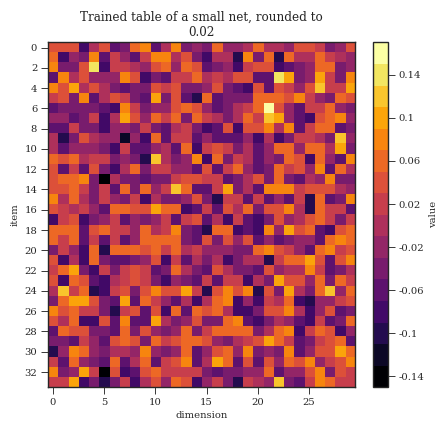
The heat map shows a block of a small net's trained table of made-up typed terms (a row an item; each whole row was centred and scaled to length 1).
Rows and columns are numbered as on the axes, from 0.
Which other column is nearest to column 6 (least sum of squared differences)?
11
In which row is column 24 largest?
5
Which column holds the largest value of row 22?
2
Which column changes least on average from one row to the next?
26
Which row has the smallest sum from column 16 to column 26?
9
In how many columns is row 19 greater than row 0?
13
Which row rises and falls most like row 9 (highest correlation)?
32
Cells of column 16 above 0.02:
12
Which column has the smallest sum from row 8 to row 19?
20
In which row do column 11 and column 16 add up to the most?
31
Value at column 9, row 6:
-0.04
